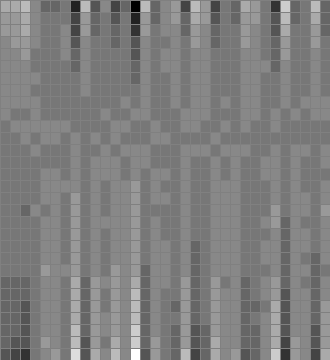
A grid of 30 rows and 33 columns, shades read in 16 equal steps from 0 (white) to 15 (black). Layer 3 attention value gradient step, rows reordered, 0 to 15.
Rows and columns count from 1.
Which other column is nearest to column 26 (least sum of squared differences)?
18
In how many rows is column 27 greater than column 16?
9
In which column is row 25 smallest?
14
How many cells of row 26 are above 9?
2
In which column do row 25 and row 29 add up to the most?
29
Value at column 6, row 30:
6
